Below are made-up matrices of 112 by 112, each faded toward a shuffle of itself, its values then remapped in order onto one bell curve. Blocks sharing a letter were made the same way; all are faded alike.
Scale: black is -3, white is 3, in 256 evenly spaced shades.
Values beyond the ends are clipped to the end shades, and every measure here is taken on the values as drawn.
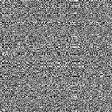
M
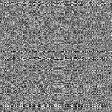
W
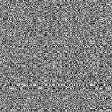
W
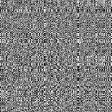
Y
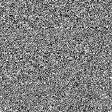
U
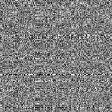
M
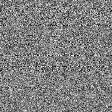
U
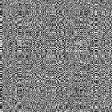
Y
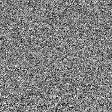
U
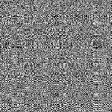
M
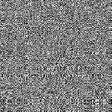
M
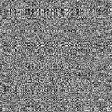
M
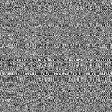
W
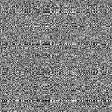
W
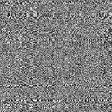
M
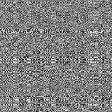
W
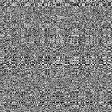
W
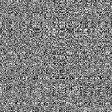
M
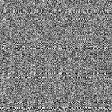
M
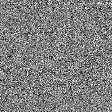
U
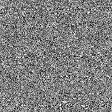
U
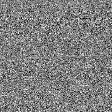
U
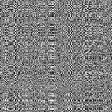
Y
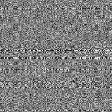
W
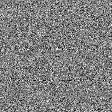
U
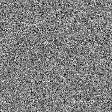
U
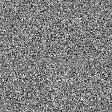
U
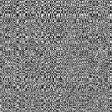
Y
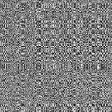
Y
